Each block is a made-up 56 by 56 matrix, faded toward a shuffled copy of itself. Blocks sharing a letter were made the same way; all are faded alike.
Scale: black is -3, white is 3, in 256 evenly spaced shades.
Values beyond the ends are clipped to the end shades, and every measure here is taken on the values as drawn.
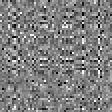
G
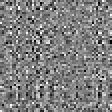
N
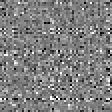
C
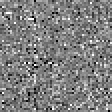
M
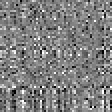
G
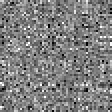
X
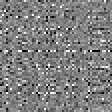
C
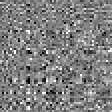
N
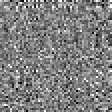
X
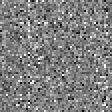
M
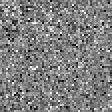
M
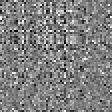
N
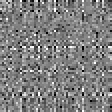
G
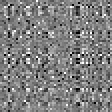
G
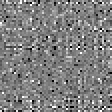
C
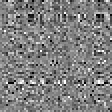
N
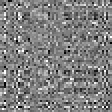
G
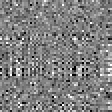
C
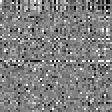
C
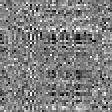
N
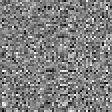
X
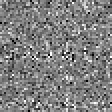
M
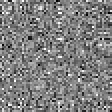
X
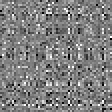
G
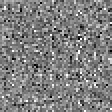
M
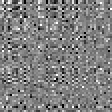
G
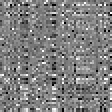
G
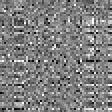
G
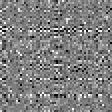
G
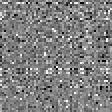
C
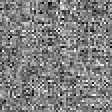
X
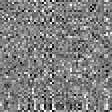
N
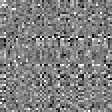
G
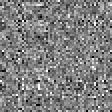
X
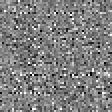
M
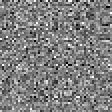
X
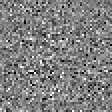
M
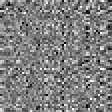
N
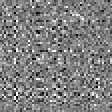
N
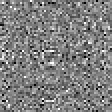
X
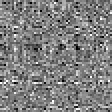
X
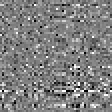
C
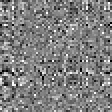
N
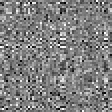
N
